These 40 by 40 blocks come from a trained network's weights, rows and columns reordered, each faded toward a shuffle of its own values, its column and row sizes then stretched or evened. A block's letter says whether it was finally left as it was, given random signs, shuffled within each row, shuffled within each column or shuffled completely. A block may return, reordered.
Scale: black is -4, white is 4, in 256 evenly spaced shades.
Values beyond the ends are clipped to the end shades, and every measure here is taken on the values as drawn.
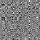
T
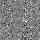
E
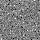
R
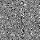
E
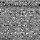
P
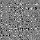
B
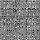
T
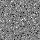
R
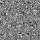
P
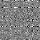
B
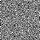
E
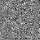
B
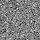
R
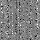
E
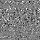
P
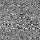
P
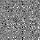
B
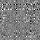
T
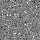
R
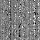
E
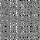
T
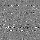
P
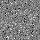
R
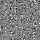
E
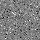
R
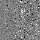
E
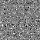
P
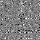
B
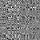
T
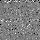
P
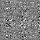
B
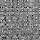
T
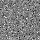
R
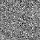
E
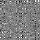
T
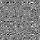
T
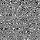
P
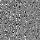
E
